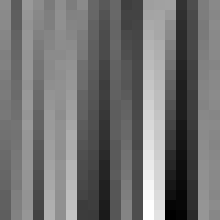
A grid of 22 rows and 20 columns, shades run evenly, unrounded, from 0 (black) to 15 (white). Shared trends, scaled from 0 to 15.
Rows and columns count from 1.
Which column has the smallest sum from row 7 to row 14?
17
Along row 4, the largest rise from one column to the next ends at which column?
14
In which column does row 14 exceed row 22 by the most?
16
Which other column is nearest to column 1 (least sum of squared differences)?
4
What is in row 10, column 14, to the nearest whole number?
12
